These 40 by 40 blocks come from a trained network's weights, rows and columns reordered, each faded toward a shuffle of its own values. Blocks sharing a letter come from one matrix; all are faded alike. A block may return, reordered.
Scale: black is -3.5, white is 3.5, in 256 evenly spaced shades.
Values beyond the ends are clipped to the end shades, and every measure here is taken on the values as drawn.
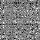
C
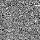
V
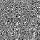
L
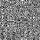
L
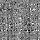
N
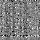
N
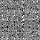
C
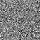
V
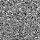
V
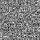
V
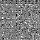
C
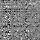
C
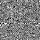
V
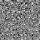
L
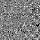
L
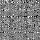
N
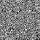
V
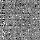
C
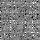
C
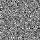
V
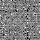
C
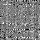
N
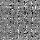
C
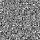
V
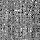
N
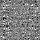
C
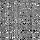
N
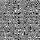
C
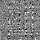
C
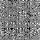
N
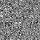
L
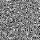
L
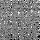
C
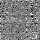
C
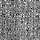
N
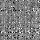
N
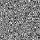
L
